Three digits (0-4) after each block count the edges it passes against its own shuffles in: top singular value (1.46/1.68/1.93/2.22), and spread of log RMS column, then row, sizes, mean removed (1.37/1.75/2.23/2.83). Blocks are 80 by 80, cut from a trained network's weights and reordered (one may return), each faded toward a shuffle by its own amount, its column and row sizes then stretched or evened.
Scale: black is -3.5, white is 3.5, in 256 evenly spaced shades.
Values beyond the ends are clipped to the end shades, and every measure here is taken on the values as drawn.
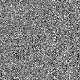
1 2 0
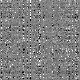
1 4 2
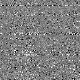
0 2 4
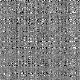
3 2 4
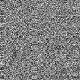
3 1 0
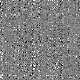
0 3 3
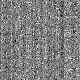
2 0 0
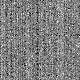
3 1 1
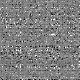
1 2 3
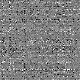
1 2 3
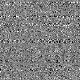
1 1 4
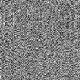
3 2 0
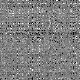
2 3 3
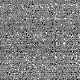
1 2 2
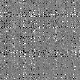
0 3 4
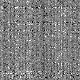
3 1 3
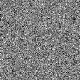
1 1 0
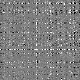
3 3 4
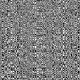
4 4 2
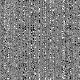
1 4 0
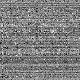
4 1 2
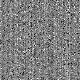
1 2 0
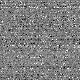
1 0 3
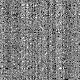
3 0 2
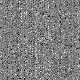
0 2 0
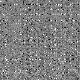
0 1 3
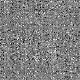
0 0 3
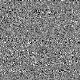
0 0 3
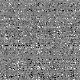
0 2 3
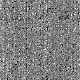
1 2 2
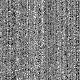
3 3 0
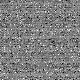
1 0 1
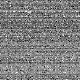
3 1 2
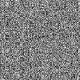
2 2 0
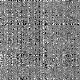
3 3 3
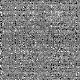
2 3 0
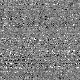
0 0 3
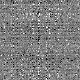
2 3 2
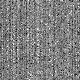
3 1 0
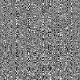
3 4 2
